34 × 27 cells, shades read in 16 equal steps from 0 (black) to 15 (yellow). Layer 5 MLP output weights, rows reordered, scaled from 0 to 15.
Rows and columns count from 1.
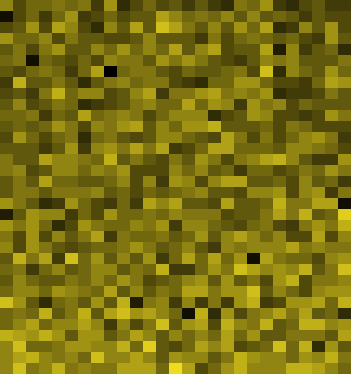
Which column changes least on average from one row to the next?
6
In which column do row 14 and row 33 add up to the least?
7
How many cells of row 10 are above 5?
21
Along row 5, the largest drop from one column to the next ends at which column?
22
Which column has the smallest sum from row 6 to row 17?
3
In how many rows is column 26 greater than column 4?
18
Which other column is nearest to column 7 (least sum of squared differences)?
16
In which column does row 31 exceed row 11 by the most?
4
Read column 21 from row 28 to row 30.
4 9 12
